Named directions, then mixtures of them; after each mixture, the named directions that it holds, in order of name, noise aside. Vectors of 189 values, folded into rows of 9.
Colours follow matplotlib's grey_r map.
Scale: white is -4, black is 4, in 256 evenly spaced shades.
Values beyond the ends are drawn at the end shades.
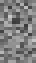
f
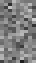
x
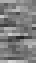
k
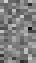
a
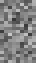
f.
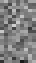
a, x.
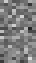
a.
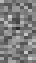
a, f.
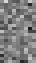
a.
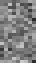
x.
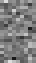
a, k.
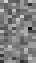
a.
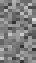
f, x.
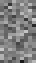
x.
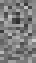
f.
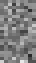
a, x.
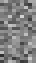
a, f.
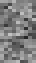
k, x.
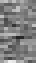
k.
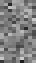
x.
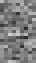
f, k, x.
